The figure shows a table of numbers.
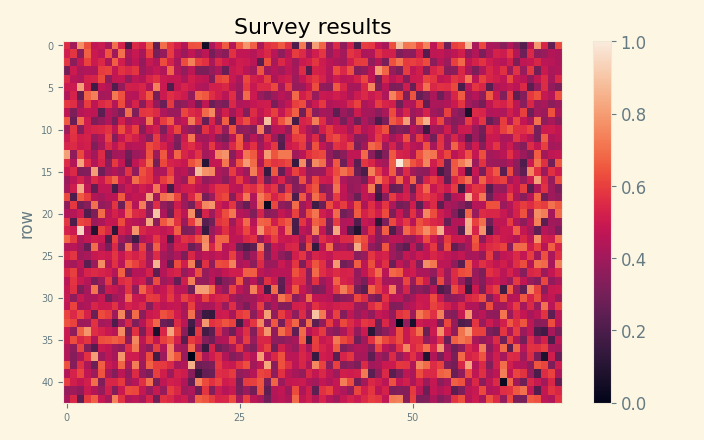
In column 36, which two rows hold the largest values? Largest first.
32, 0
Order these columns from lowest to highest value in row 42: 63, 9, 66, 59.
66, 63, 9, 59
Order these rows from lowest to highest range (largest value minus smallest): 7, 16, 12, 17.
7, 12, 16, 17
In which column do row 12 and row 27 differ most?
13
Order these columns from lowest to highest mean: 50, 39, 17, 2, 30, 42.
42, 17, 50, 30, 2, 39
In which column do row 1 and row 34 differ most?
58
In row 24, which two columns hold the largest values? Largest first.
42, 20
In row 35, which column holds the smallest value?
35
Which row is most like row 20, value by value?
26
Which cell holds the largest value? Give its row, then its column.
14, 48
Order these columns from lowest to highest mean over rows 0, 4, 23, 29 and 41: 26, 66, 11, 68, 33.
66, 33, 11, 26, 68
